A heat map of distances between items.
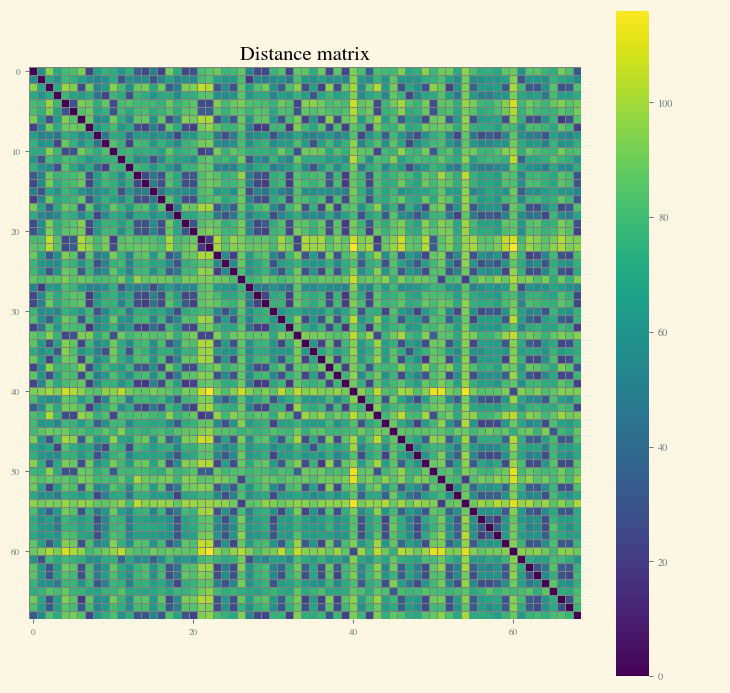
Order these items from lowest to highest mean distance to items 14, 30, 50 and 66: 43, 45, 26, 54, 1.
1, 43, 45, 26, 54
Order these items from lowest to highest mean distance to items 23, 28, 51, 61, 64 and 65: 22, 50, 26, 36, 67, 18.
18, 67, 36, 26, 50, 22
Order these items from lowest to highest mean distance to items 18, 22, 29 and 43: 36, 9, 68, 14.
14, 68, 9, 36
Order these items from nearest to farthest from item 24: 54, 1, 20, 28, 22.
1, 28, 20, 22, 54
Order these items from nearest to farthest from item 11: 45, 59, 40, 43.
59, 43, 45, 40
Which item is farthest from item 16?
54
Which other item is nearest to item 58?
56
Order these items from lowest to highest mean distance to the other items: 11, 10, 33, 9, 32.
32, 9, 11, 10, 33
